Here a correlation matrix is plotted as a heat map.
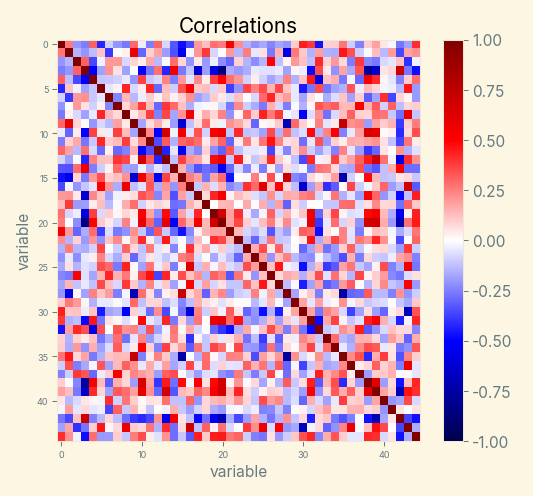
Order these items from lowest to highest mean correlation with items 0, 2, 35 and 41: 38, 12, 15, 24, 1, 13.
15, 24, 38, 13, 12, 1
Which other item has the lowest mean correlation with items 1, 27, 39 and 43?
42
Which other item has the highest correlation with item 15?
28
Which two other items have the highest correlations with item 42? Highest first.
3, 14
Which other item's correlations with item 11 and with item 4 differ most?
32
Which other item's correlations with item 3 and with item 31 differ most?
20
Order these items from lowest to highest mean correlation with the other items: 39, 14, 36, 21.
14, 21, 36, 39
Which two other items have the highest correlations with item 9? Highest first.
35, 1
